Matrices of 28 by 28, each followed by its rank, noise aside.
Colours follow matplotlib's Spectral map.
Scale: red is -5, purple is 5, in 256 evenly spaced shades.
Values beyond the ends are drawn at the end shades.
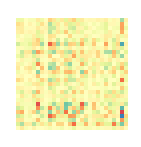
three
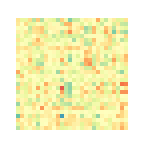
four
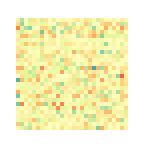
six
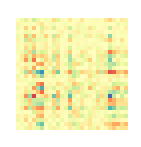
two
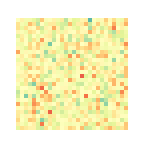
eight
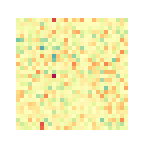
eight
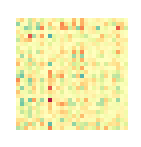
four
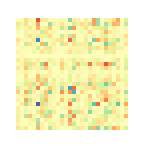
three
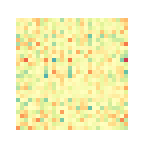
four
